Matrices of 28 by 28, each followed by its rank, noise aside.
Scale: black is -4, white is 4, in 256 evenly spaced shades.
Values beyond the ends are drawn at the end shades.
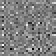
four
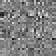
four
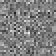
six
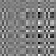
one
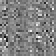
four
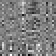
three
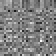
three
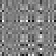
two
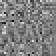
four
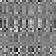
two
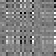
one
